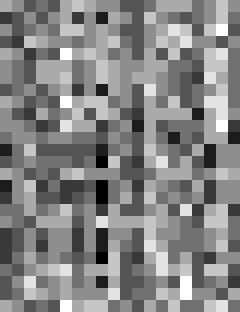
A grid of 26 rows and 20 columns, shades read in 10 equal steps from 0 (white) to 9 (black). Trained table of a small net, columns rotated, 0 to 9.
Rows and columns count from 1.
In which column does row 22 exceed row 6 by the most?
9
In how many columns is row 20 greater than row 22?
8
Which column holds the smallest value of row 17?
13
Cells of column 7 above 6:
5
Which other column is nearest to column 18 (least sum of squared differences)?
6
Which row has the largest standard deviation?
11
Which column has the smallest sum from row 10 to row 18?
19
